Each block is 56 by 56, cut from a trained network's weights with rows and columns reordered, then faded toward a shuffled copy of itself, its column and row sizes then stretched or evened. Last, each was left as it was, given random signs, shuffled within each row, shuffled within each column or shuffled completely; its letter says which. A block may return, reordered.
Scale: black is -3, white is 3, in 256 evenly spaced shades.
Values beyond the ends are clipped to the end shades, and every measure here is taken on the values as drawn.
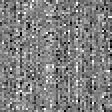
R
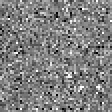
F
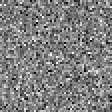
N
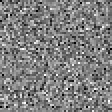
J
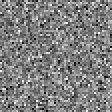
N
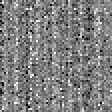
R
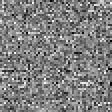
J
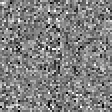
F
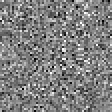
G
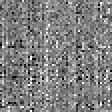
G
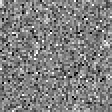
N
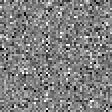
G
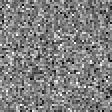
N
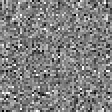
G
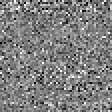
J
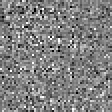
F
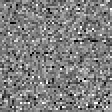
J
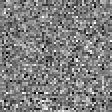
F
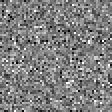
J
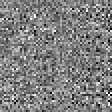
G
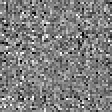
F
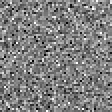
N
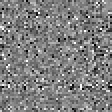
F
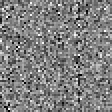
R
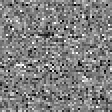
J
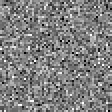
N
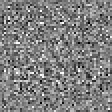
G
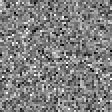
N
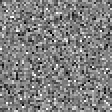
N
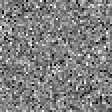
N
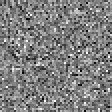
N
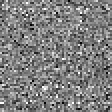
F
